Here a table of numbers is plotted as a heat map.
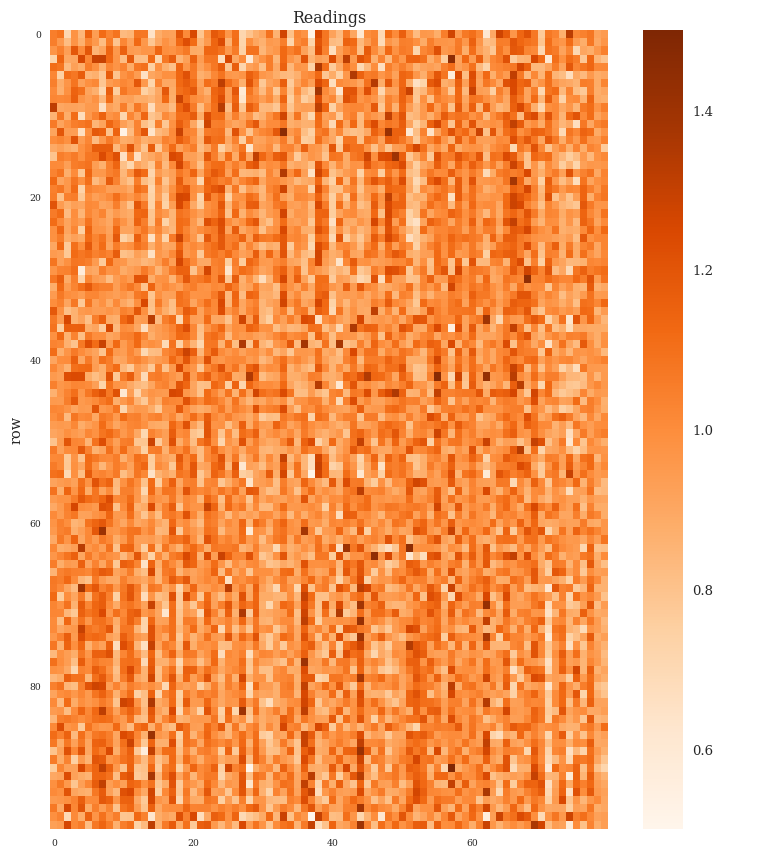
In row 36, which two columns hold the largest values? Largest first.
43, 66
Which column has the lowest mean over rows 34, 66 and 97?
74
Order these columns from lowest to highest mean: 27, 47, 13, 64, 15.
13, 15, 47, 64, 27
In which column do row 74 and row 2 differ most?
44
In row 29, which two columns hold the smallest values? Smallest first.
4, 25
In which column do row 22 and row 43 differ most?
51
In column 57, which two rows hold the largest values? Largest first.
90, 3
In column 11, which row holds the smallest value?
16
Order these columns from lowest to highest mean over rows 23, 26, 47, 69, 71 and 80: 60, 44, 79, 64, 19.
79, 64, 44, 19, 60
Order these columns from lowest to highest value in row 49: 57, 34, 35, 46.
57, 35, 46, 34
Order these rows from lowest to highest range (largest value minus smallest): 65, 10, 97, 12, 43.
65, 10, 43, 97, 12
